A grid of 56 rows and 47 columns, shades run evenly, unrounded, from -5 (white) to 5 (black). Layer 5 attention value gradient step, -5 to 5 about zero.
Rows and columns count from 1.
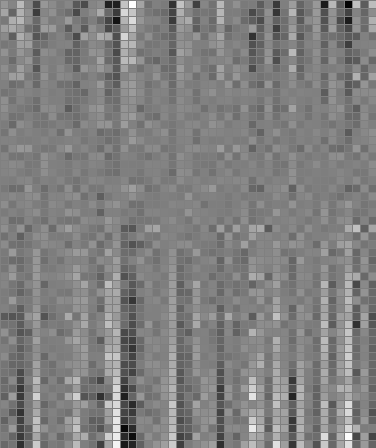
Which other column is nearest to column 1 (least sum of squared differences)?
12
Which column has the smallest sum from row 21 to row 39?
44
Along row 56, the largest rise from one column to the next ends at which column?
16
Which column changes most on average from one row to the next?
45
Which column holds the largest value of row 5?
32
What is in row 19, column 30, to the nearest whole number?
-1
